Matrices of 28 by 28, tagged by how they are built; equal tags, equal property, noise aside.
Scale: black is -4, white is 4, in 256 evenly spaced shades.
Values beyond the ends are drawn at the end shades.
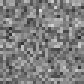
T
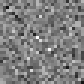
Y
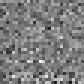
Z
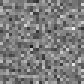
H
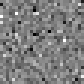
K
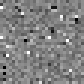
K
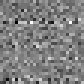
Z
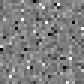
K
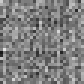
T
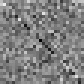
Y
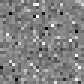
K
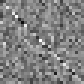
Y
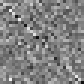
Y
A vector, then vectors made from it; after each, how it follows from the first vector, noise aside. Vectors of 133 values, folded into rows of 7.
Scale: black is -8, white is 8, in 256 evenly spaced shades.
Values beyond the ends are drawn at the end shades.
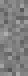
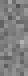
reversed.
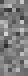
wrapped around, negated, scaled up.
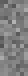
wrapped around.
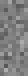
reversed.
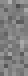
reversed.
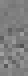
wrapped around, partly zeroed.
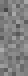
wrapped around.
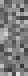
scaled up.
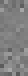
negated, partly zeroed.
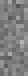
reversed.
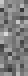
scaled up.
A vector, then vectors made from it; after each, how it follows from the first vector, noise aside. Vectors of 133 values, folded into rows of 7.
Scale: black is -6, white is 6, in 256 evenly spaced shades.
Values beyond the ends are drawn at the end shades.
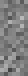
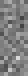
negated.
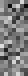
reversed, negated, scaled up.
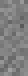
negated, shrunk.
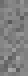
negated, shrunk.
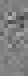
negated, partly zeroed.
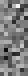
reversed, negated, scaled up.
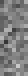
wrapped around.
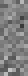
negated.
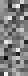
reversed, negated, scaled up.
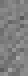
negated, shrunk.
